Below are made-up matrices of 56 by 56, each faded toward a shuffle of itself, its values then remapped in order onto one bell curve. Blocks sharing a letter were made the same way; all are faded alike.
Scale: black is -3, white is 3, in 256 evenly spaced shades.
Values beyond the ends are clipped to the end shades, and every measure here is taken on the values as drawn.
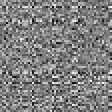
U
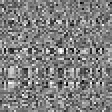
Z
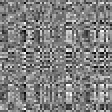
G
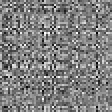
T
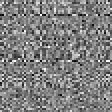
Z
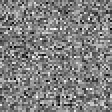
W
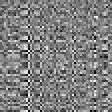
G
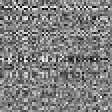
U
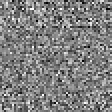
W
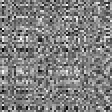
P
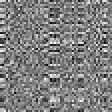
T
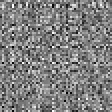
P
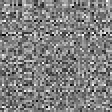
Z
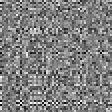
U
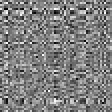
G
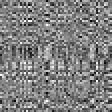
T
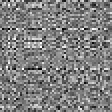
Z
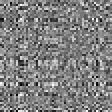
U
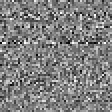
W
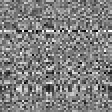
Z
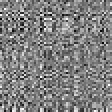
T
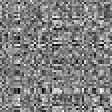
T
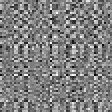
G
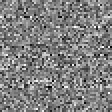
W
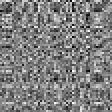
T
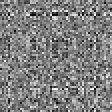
P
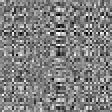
G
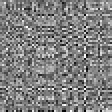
T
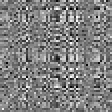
G
